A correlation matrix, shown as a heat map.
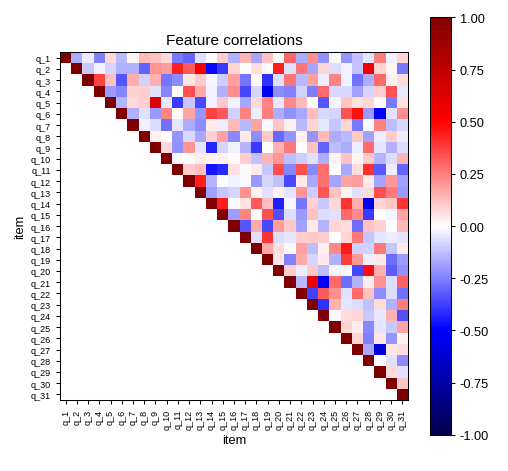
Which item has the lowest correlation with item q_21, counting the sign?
q_24
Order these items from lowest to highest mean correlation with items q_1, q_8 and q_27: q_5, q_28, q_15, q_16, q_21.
q_16, q_28, q_21, q_5, q_15
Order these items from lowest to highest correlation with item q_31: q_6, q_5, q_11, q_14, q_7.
q_11, q_7, q_5, q_6, q_14
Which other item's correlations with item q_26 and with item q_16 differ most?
q_19
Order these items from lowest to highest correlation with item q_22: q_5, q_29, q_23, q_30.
q_23, q_29, q_30, q_5
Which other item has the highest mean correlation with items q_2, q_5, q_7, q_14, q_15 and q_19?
q_26
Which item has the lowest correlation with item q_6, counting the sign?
q_29
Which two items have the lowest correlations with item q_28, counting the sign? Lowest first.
q_14, q_15
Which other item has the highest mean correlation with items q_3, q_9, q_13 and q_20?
q_2
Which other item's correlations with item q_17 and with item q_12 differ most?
q_4
